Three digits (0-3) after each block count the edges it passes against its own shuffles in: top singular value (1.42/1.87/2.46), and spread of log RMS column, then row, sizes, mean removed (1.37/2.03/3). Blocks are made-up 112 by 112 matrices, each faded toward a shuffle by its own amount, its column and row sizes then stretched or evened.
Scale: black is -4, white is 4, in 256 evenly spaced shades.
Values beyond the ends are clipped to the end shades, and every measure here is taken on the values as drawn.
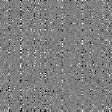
3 3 2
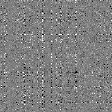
2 3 2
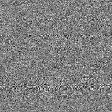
2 0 2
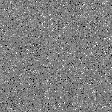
1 0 1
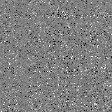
0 2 2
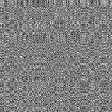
3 0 2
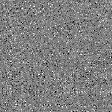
2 0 1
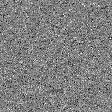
1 0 0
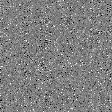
1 1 0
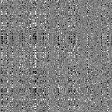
3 3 1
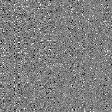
2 2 1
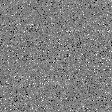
0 0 2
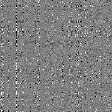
2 3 2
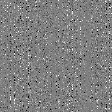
0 3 0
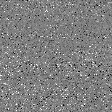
0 0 2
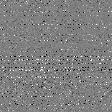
0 0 3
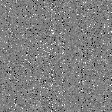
0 2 0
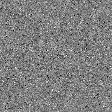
0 0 1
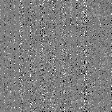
0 3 1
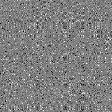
3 1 1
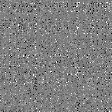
1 2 2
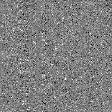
1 2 0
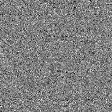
1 0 2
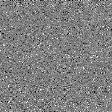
2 0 2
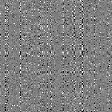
3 3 1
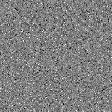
2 0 0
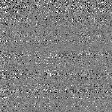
1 2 3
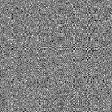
3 2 1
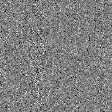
1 2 0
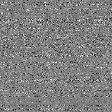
1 0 3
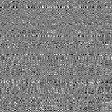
3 0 3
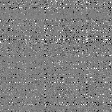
2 2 3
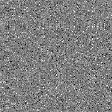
2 1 0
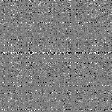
2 2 3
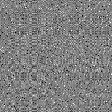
3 0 0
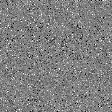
0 1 1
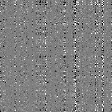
3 3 2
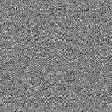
3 0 1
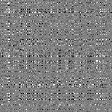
3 2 3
